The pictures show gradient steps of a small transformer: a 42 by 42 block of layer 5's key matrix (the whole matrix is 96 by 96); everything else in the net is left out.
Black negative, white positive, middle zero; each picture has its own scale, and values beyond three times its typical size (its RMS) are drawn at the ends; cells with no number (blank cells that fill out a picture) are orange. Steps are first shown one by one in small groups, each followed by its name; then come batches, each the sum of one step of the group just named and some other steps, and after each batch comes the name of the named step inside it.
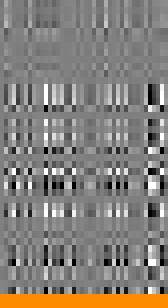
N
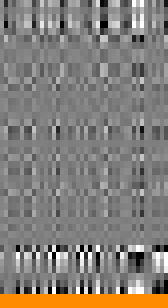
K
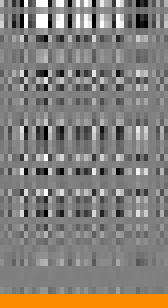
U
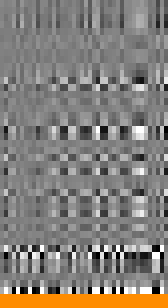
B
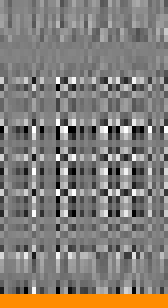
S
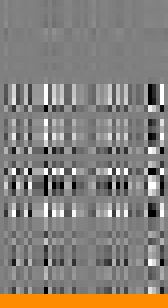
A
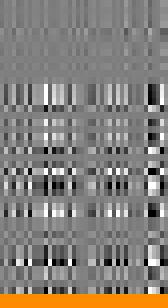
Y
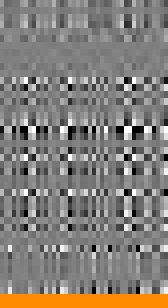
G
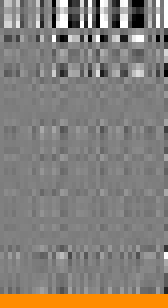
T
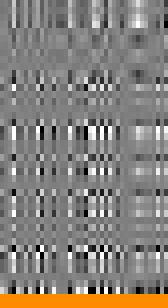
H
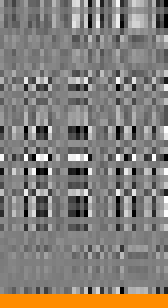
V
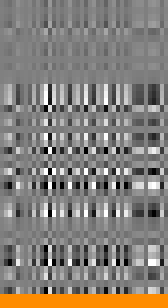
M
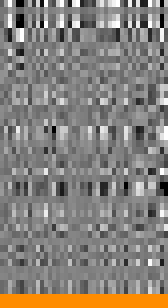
A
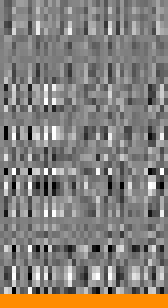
A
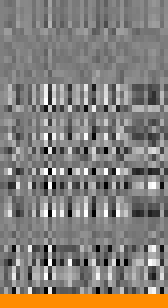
M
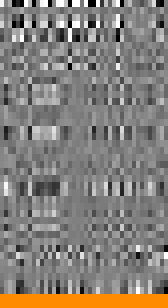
K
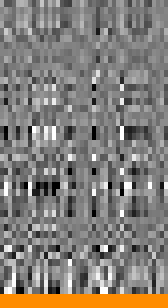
S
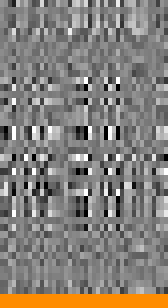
V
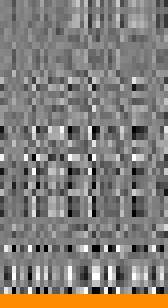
V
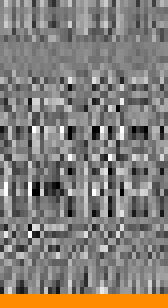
S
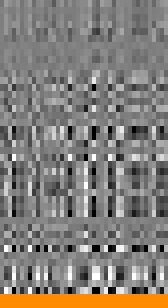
S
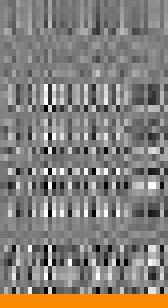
M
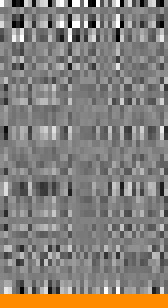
B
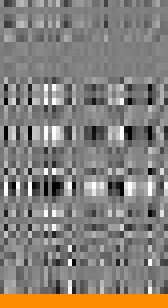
Y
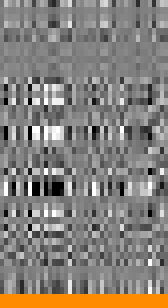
A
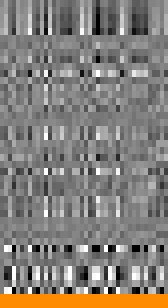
A
